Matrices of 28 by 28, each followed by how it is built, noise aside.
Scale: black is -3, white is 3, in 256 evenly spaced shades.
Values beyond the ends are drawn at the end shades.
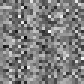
repeating rows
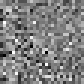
lower triangular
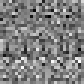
repeating columns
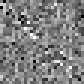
banded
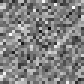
Hankel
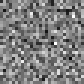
repeating columns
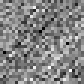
Hankel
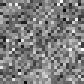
Hankel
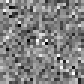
banded
